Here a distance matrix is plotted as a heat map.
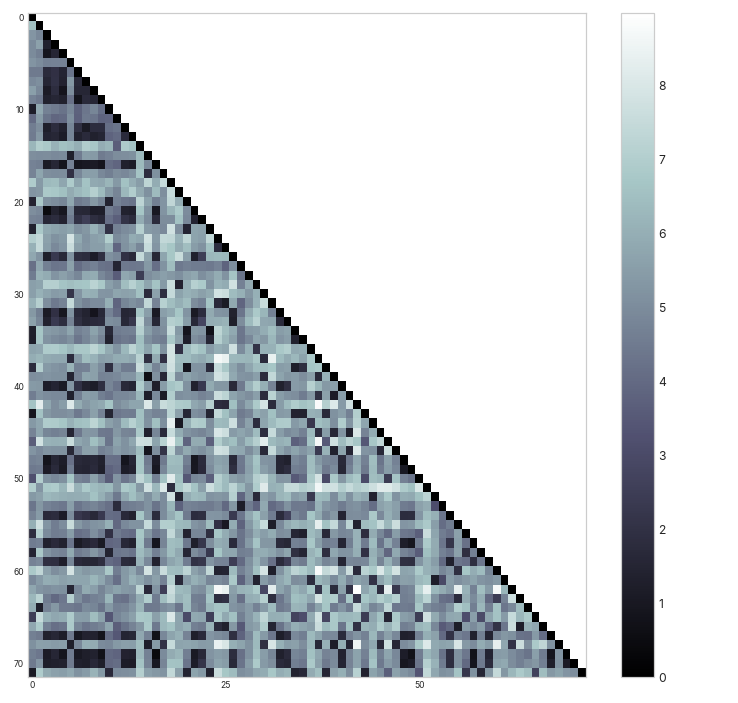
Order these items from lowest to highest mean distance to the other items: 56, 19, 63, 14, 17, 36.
56, 17, 63, 19, 36, 14
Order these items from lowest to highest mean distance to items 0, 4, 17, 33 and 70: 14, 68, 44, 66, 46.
68, 66, 46, 44, 14
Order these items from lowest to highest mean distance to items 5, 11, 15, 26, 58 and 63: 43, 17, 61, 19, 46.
17, 43, 61, 19, 46
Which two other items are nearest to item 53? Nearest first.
27, 11
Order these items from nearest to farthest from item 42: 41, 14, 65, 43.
14, 65, 43, 41
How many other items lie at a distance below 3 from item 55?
7
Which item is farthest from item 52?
18
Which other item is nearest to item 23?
34
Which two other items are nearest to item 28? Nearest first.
14, 11
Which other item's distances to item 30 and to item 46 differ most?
37
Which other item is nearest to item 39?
15
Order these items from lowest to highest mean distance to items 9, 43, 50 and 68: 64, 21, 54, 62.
21, 54, 62, 64
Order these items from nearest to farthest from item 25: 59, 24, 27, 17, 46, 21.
24, 27, 59, 21, 46, 17
